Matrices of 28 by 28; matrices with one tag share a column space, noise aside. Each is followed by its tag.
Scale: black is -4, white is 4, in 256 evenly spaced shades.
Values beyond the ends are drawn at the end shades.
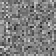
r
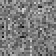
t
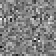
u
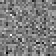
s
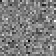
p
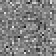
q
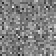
t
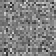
q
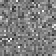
u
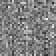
t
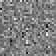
p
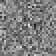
r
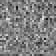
u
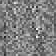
t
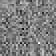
s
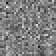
t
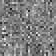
s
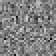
u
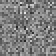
q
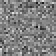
q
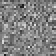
r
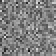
q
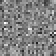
s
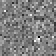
r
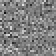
p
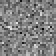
s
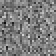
r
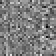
t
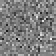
u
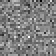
p
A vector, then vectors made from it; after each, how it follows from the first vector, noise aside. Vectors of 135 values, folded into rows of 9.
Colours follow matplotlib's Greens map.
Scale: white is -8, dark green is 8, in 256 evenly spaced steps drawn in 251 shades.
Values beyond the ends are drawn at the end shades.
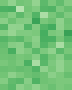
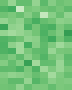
copied.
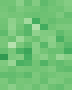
reversed, partly zeroed.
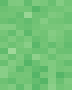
wrapped around, shrunk.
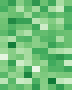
reversed, negated, scaled up.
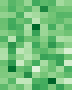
reversed, negated, scaled up.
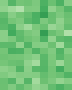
sign-scrambled.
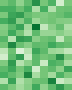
reversed, negated, scaled up.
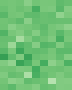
reversed, partly zeroed.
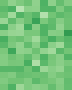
copied.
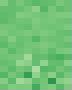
reversed, negated, partly zeroed.
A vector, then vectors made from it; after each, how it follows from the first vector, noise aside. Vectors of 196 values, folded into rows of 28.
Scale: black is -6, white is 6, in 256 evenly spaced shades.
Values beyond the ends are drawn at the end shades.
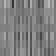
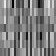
scaled up.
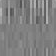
wrapped around, negated, partly zeroed.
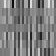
scaled up.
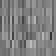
wrapped around.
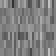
sign-scrambled.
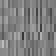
wrapped around.
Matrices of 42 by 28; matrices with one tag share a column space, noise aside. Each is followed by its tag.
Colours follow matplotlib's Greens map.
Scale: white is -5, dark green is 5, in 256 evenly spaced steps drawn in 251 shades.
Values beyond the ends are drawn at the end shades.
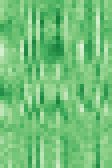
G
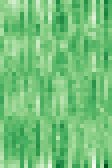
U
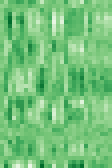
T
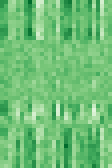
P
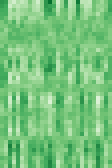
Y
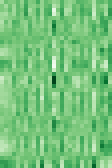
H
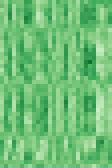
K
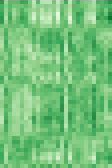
K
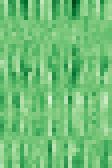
Y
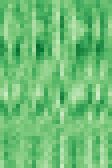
G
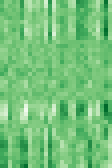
P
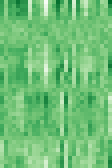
Y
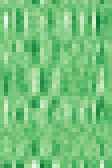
T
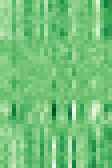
P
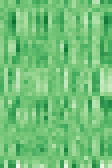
T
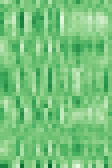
T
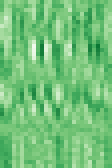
G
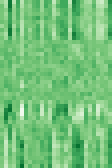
P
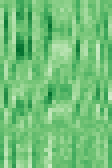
G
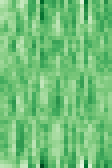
U
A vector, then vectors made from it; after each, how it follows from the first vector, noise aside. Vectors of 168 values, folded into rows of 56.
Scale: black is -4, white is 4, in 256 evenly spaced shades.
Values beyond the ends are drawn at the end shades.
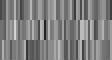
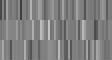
partly zeroed.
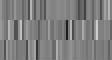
reversed, partly zeroed.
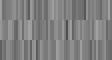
reversed, shrunk.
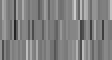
negated, partly zeroed.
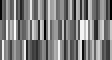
scaled up.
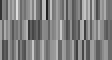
wrapped around.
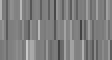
negated, partly zeroed.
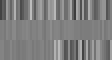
partly zeroed.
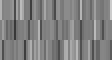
negated, partly zeroed.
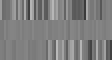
reversed, partly zeroed.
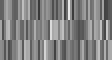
wrapped around, negated.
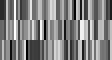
scaled up.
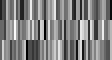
scaled up.
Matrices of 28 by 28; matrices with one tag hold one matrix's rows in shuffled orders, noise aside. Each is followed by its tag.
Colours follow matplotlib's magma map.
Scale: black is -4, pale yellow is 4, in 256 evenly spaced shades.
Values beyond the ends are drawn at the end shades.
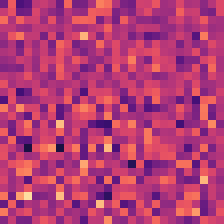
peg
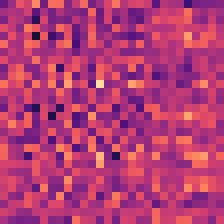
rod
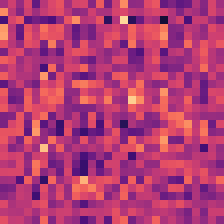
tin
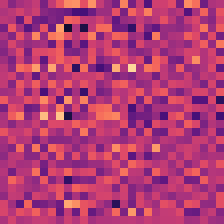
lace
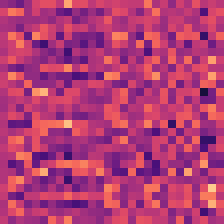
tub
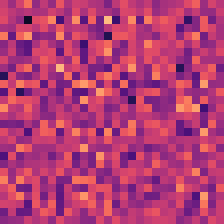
peg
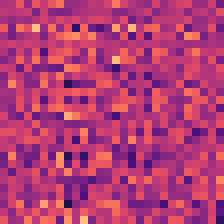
lace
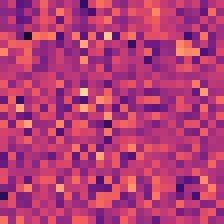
peg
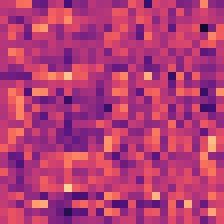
tub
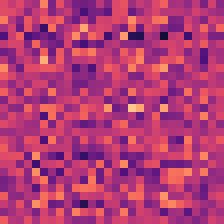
tin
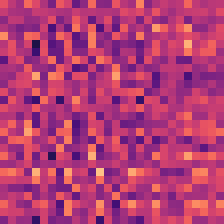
rod
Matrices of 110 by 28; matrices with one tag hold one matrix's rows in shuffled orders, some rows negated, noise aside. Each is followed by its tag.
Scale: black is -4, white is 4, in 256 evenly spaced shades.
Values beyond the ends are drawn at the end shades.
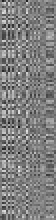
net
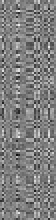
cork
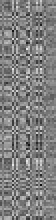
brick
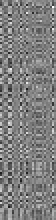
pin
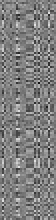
cork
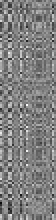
pin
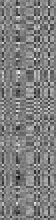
cork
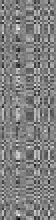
cork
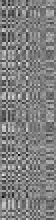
net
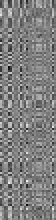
pin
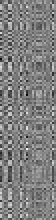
pin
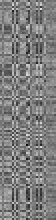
brick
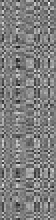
cork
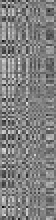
net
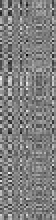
pin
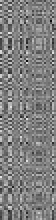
pin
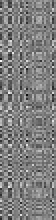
pin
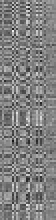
brick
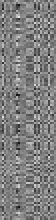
cork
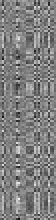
cork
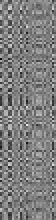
pin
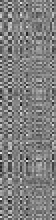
pin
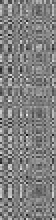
pin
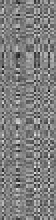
cork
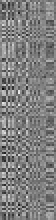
net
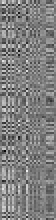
net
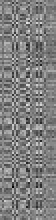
brick
